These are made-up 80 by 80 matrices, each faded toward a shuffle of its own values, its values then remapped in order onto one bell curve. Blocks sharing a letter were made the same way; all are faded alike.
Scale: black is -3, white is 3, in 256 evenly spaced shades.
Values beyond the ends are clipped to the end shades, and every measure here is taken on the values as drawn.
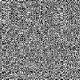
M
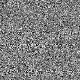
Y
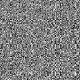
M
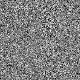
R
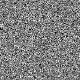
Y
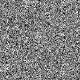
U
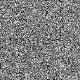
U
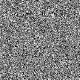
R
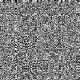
M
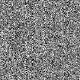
U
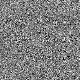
R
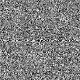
Y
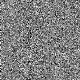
U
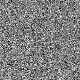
R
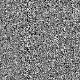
U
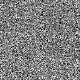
U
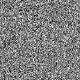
U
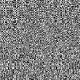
M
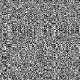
M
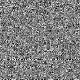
Y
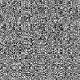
M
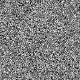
R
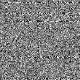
Y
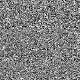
Y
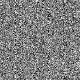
U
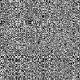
M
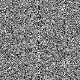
U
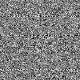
Y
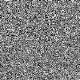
Y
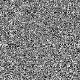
Y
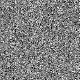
R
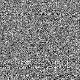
Y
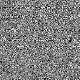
Y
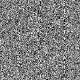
U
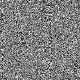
U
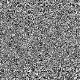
Y
